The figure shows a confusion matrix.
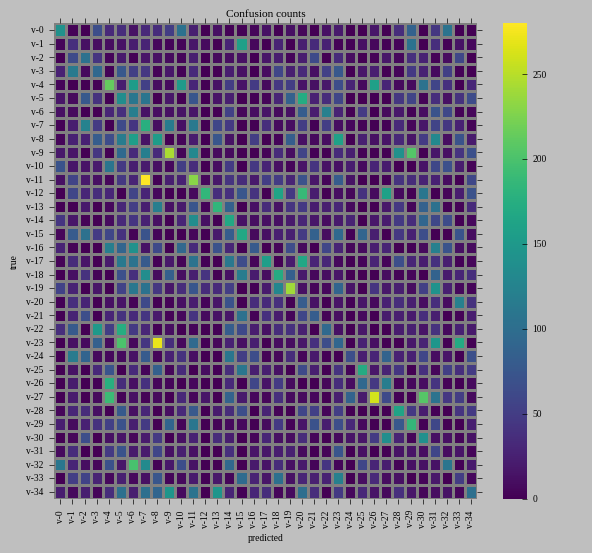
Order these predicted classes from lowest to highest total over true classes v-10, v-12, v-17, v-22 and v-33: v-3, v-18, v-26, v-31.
v-26, v-31, v-3, v-18
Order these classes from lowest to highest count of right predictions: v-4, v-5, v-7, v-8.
v-5, v-8, v-7, v-4
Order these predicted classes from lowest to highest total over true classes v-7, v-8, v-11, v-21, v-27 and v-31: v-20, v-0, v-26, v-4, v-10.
v-0, v-10, v-20, v-26, v-4
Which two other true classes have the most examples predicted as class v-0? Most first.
v-32, v-10
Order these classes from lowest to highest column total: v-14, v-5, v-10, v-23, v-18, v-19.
v-10, v-19, v-18, v-23, v-14, v-5
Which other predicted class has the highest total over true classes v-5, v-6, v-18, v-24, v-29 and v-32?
v-7
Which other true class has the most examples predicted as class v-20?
v-12
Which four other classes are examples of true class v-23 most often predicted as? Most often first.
v-8, v-5, v-33, v-31
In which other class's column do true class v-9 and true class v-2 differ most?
v-29
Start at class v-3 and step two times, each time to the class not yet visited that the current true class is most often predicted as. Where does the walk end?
v-15
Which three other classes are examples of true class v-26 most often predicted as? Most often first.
v-4, v-27, v-25
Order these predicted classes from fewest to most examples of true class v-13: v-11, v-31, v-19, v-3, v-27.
v-3, v-27, v-19, v-11, v-31
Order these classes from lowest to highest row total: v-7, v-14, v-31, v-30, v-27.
v-31, v-30, v-14, v-7, v-27
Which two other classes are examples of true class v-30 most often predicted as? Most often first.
v-27, v-2
